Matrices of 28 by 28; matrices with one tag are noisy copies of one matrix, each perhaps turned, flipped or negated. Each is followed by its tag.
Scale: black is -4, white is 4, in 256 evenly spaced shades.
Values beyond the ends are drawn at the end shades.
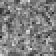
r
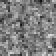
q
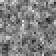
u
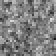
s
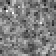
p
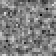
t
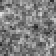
p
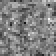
q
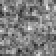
s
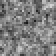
u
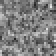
q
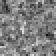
u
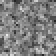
q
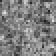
s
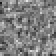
t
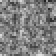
q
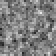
t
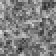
u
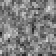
u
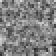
q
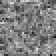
t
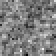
s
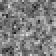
u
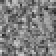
t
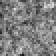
u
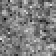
s
